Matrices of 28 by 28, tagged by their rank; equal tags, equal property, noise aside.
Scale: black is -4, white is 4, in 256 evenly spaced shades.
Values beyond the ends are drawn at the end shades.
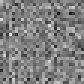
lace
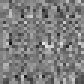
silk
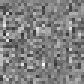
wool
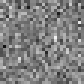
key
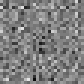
silk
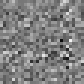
lace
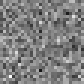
key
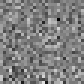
key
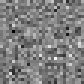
lace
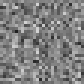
silk
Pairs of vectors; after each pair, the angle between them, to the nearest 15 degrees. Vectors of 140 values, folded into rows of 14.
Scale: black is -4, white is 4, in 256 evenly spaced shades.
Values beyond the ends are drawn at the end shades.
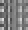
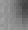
90 degrees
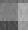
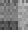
30 degrees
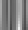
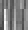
90 degrees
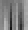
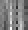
150 degrees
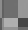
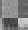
165 degrees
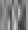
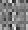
75 degrees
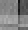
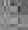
45 degrees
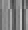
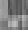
105 degrees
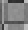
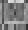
150 degrees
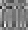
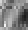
60 degrees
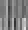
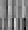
165 degrees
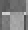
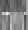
30 degrees
